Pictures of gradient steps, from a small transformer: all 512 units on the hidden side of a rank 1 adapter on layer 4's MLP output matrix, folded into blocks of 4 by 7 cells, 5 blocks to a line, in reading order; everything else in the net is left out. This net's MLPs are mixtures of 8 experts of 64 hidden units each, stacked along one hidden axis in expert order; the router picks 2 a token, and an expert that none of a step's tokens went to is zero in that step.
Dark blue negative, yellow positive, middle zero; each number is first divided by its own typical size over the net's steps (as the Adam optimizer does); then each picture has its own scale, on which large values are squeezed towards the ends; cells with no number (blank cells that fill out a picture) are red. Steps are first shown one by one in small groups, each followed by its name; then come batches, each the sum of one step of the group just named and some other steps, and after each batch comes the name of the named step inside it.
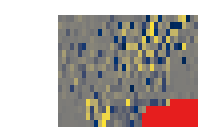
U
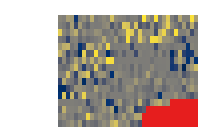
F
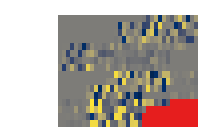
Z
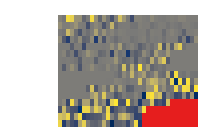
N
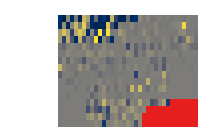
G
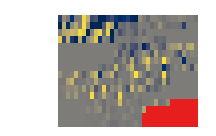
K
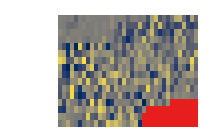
Z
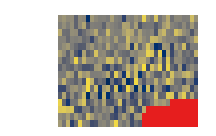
F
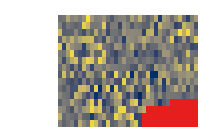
Z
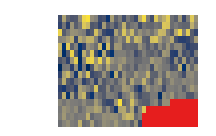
F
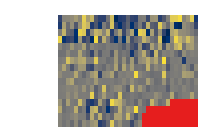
K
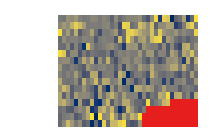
U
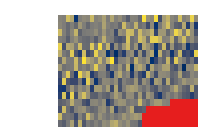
F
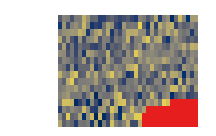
K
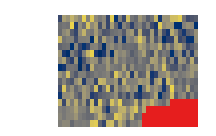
Z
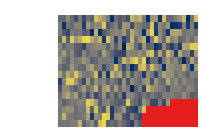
U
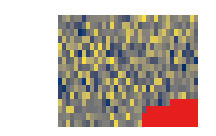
F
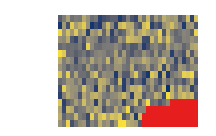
K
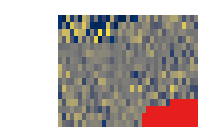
G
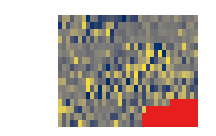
K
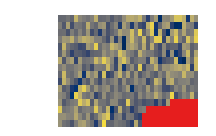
U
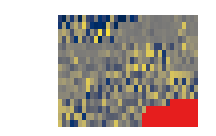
G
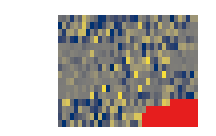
K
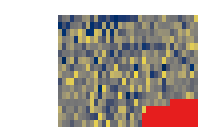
K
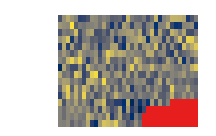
U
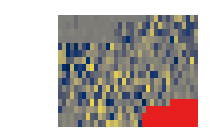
Z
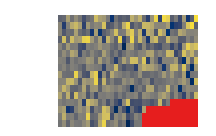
U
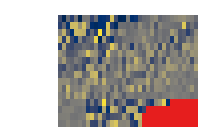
G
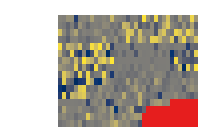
F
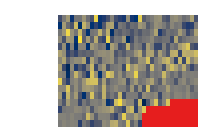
K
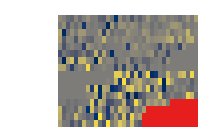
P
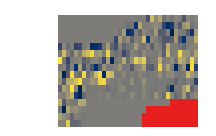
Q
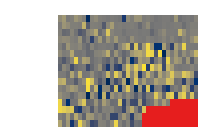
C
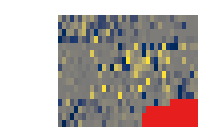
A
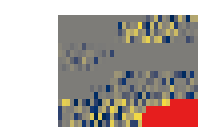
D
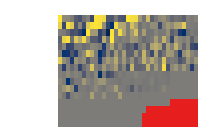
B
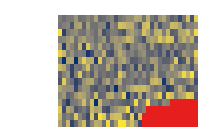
P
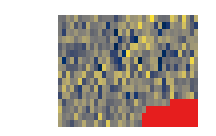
P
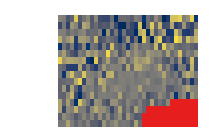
Q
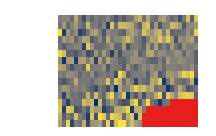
P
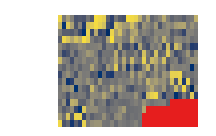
B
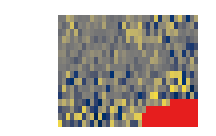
D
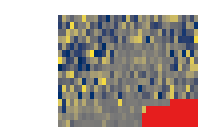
Q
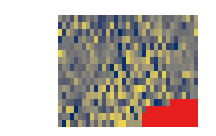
A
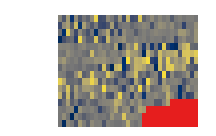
A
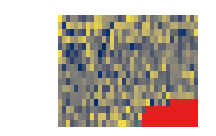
B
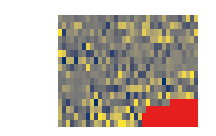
P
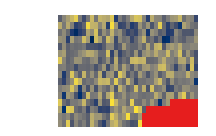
Q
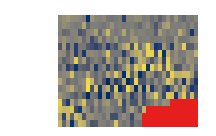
C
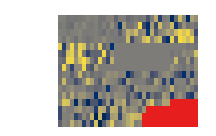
D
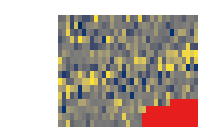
Q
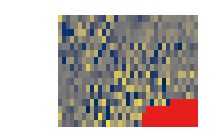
P
